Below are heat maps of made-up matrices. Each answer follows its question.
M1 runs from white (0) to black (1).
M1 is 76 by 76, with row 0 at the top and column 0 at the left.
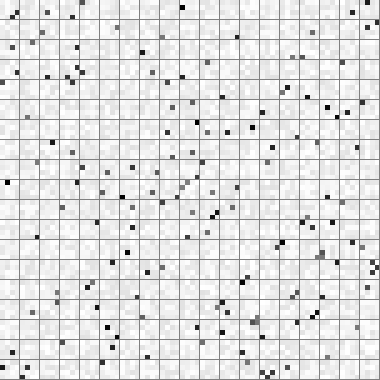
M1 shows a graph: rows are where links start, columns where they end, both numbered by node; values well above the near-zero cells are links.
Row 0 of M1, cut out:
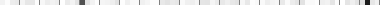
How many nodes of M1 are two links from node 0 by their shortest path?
4
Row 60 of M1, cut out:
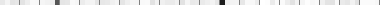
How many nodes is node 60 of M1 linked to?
2
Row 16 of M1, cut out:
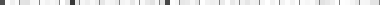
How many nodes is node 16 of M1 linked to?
3
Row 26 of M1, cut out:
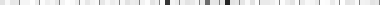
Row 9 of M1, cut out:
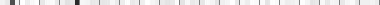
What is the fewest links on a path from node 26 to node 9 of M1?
6
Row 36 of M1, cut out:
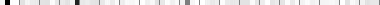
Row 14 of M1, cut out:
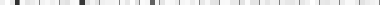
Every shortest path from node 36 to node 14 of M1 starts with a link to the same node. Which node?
node 15
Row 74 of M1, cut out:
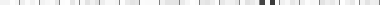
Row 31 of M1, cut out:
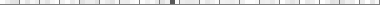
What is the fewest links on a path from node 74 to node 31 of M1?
7
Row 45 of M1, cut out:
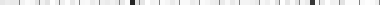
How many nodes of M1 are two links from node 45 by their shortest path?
4
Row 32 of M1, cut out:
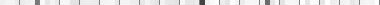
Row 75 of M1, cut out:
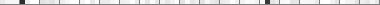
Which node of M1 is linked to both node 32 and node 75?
node 53
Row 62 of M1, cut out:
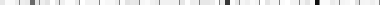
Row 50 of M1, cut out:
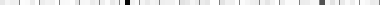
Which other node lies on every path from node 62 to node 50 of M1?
node 64
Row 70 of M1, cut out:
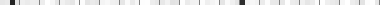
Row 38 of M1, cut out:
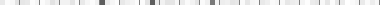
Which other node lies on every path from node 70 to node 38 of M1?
node 2
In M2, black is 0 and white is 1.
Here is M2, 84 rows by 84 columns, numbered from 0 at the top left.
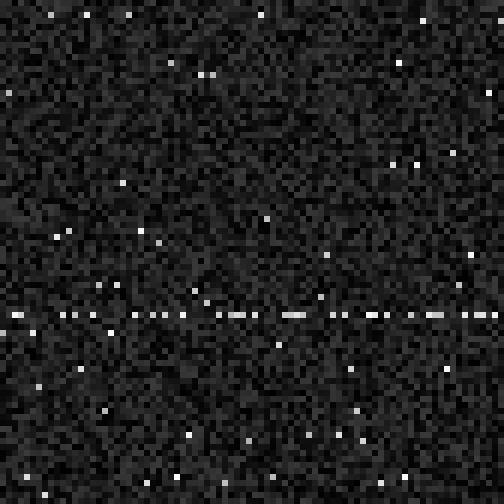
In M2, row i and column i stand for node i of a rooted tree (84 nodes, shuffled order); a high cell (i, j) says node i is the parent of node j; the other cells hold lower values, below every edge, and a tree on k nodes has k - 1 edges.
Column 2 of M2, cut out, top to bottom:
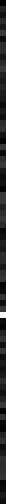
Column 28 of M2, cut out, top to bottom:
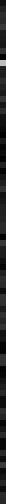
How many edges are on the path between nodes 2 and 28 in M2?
3
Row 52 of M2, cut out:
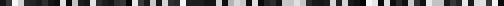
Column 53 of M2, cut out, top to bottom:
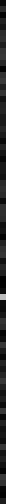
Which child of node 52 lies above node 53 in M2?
49
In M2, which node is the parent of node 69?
27
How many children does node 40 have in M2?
1
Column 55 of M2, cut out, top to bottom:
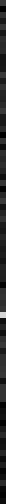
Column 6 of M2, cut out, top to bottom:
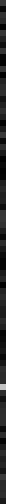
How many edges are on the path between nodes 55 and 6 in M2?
3
